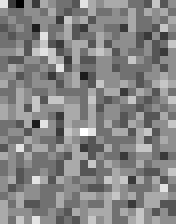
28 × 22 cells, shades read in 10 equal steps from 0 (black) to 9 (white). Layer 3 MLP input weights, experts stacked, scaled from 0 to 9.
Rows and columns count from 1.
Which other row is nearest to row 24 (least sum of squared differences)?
18
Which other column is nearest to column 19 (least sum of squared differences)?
2
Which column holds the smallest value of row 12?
16
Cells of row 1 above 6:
3
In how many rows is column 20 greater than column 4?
11
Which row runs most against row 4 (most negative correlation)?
23
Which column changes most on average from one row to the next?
21
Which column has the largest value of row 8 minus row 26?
17
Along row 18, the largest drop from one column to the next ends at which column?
19
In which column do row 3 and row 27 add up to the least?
8
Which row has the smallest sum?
4
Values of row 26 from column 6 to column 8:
4 4 6
